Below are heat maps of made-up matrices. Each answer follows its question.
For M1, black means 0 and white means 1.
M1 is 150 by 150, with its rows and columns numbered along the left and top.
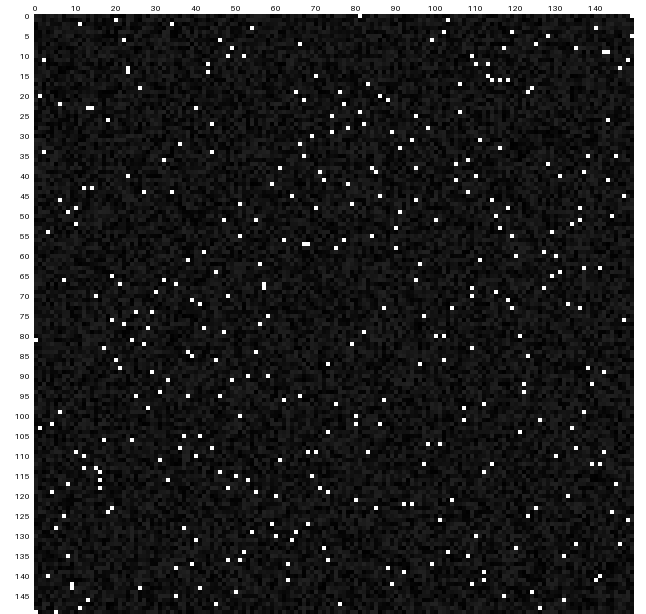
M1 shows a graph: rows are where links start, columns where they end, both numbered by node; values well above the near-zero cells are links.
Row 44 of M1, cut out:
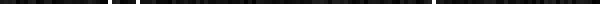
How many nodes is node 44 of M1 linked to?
3
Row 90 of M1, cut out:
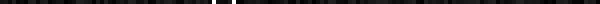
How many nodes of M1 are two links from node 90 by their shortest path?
2
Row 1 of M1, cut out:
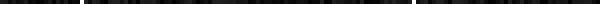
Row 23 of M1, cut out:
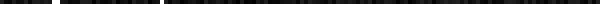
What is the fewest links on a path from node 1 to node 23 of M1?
7
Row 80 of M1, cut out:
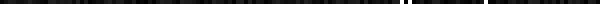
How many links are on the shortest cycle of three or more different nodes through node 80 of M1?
7
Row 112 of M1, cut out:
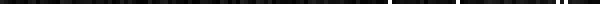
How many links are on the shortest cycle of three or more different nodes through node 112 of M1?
8
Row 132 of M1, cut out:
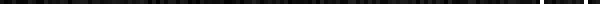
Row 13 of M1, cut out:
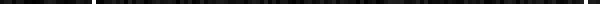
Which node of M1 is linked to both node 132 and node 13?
node 146
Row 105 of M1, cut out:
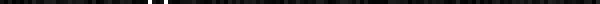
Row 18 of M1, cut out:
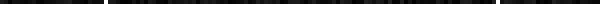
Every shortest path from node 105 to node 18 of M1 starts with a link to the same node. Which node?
node 41
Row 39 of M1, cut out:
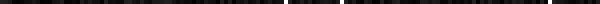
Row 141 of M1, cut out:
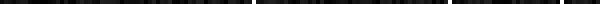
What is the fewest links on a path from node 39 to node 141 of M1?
3
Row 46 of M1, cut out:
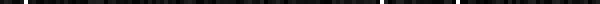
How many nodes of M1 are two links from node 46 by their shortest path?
7
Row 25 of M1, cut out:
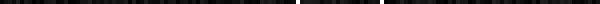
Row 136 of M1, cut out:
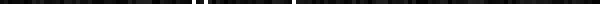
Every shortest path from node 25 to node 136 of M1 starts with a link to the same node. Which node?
node 95
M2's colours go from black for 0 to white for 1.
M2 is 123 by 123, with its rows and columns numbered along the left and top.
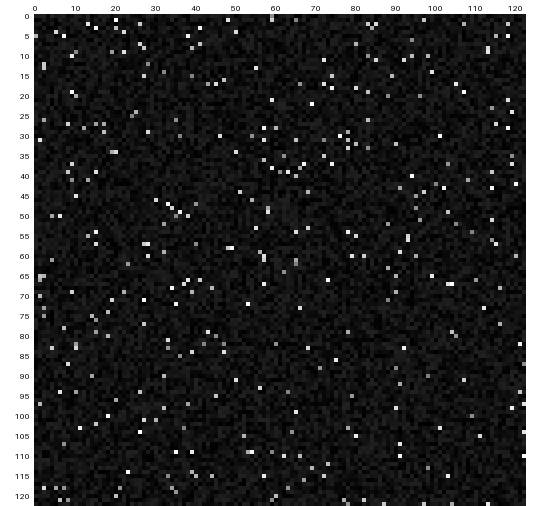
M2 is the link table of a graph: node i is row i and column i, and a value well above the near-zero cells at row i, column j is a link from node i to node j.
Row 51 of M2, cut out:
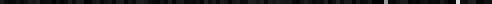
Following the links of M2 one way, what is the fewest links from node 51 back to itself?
7
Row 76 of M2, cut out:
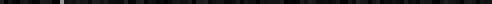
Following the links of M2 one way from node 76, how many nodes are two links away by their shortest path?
4
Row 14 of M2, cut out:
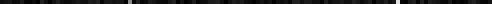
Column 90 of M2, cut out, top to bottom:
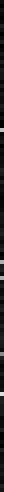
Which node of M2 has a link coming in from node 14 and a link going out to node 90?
node 32
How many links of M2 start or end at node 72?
7
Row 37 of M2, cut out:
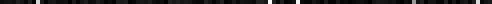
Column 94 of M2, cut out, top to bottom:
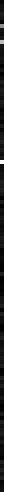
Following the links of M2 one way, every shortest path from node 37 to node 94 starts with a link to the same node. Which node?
node 9
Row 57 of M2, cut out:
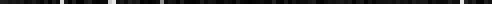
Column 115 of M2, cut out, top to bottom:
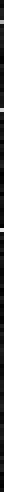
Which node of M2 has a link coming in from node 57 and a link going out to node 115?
node 27
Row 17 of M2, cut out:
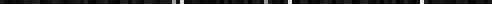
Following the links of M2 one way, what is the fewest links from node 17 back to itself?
5
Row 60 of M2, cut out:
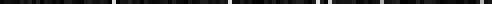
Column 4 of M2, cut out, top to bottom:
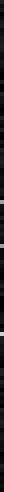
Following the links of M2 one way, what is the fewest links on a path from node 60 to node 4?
4
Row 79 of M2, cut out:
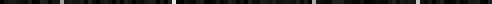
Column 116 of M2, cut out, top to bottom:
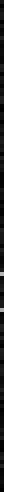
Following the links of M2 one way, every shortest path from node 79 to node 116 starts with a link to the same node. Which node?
node 104
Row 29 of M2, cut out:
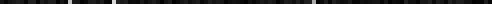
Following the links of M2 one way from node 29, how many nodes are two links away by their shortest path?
10
